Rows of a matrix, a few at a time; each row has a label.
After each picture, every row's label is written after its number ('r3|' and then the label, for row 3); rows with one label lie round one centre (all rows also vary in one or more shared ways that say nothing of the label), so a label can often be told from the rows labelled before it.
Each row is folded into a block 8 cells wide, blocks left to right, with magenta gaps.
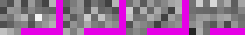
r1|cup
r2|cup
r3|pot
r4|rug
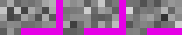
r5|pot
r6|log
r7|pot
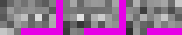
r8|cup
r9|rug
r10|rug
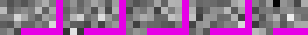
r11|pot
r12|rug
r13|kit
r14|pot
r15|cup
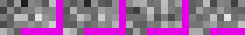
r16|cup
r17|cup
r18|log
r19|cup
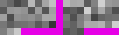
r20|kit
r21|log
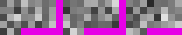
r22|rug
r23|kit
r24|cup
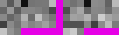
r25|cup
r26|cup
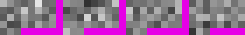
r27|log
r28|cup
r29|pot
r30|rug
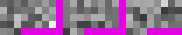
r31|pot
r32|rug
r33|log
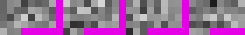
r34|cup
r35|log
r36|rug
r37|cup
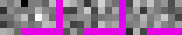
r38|cup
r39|log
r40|rug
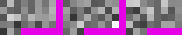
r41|rug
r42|pot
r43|log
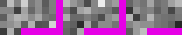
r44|rug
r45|log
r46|kit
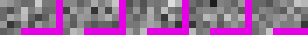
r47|log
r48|kit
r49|kit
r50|cup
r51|kit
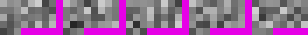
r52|log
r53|log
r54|log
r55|log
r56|pot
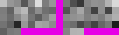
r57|log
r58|kit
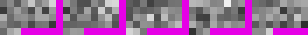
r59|kit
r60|kit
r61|cup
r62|log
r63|kit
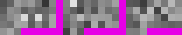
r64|cup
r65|rug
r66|kit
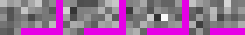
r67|log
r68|pot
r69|cup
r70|log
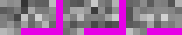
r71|cup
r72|kit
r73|cup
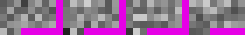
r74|cup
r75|rug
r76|rug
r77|log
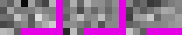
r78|cup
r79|rug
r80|cup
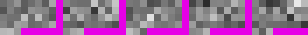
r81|cup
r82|kit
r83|cup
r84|kit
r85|kit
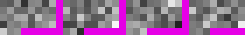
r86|cup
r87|pot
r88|kit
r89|pot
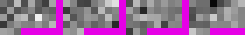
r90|cup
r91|kit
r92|rug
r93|cup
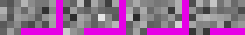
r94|pot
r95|cup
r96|pot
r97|rug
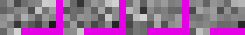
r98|kit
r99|kit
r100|rug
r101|kit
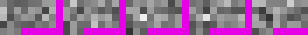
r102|pot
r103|rug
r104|rug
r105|rug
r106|log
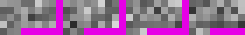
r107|log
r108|log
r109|kit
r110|kit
